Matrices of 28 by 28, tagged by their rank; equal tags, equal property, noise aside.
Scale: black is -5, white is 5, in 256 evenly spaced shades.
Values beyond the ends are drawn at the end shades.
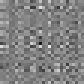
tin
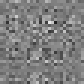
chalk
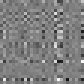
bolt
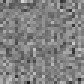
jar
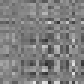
bolt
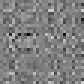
tin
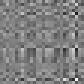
bolt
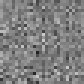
jar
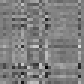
bolt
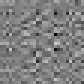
chalk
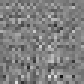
jar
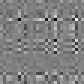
bolt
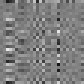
bolt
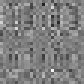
tin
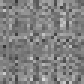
chalk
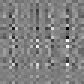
bolt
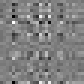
bolt
